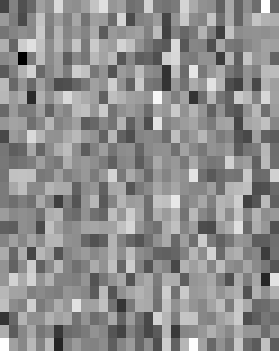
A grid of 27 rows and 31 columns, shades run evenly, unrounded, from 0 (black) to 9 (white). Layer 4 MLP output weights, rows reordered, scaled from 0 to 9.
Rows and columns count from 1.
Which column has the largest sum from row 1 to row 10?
30
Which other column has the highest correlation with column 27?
19
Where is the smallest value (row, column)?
5, 3
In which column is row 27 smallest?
7
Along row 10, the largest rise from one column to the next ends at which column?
18
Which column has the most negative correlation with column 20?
21
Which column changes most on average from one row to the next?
4
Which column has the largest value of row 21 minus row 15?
15
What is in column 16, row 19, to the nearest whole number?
3
